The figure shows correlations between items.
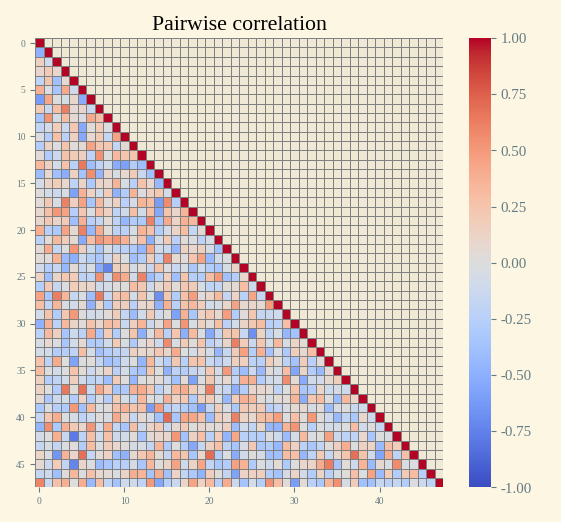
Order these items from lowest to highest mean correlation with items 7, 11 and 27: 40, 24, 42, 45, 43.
24, 45, 43, 42, 40
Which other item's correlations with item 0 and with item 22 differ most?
1
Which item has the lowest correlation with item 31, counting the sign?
25
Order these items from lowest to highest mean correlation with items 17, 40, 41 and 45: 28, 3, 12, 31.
31, 12, 28, 3
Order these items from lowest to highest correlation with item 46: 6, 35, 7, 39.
35, 7, 6, 39
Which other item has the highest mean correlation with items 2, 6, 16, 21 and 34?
42
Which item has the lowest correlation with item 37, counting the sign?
23
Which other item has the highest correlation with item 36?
29
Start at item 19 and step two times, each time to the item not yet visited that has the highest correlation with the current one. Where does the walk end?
5
